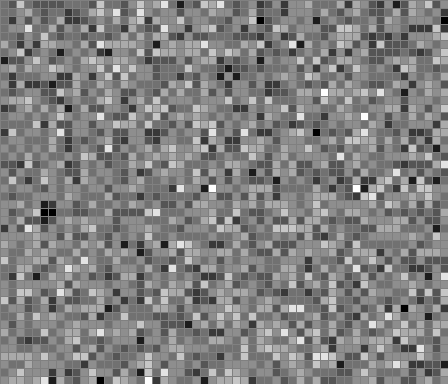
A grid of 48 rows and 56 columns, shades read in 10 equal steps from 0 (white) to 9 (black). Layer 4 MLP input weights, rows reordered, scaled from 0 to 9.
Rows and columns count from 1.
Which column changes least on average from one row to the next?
10
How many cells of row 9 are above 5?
11
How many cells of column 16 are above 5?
16
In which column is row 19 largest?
55
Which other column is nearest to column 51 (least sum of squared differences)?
17
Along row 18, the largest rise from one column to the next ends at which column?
26
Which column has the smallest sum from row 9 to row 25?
45
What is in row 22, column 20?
4
